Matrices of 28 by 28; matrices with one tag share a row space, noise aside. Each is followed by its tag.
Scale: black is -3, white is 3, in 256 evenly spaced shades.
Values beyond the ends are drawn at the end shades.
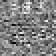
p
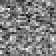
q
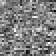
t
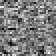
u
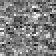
t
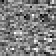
t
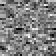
t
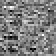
u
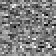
p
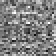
p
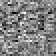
u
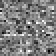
q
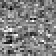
u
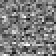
p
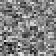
u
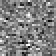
q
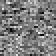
u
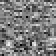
t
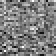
u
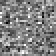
q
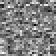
t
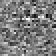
p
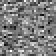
u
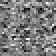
p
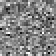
q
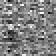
u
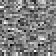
u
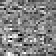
u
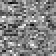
u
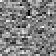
q
